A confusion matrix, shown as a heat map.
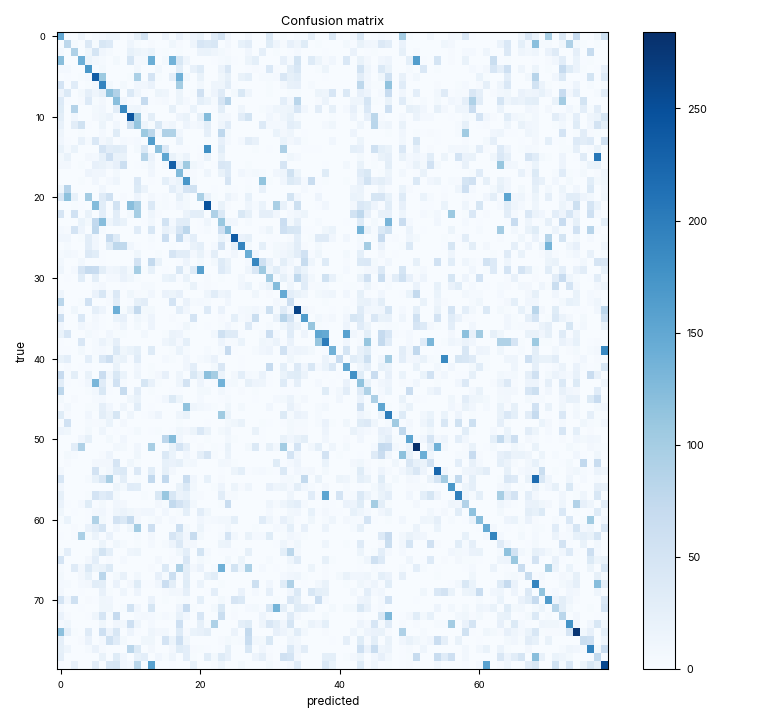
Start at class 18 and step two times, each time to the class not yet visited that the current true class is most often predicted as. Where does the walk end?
20
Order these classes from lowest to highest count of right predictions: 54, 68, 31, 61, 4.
31, 61, 4, 68, 54
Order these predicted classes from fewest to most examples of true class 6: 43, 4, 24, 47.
4, 24, 43, 47
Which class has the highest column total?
68
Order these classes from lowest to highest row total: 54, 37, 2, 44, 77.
2, 44, 54, 77, 37
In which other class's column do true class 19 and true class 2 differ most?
1
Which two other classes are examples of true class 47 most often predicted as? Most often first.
23, 68
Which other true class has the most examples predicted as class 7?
55
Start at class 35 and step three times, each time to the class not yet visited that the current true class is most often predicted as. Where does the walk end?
54
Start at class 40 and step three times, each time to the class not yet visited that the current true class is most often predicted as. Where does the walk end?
77
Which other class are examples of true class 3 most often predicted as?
51
